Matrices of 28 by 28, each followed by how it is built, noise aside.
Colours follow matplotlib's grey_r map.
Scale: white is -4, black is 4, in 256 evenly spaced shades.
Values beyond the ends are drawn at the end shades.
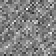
Hankel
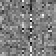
uneven columns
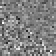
lower triangular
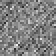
Hankel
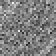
Hankel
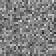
noise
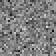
noise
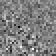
lower triangular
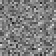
repeating rows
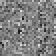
uneven columns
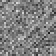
Hankel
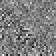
lower triangular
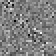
block diagonal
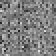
blocks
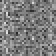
repeating rows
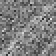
Hankel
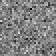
noise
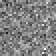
repeating rows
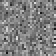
uneven columns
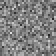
noise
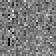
uneven columns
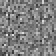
repeating rows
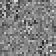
block diagonal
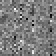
uneven columns
